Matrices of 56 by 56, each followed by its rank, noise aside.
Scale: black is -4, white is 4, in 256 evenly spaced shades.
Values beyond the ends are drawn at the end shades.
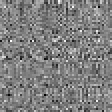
seven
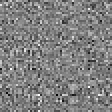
six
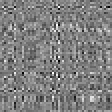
four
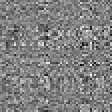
four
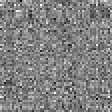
seven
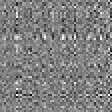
four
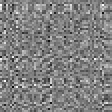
five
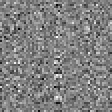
six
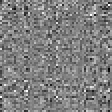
seven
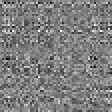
five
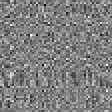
seven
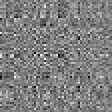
four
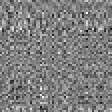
six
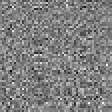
five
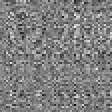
five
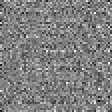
six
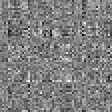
six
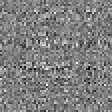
five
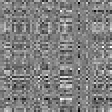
three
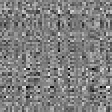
five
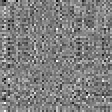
five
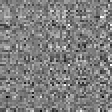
five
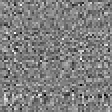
seven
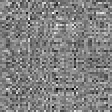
six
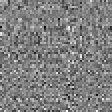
seven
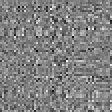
six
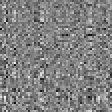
four
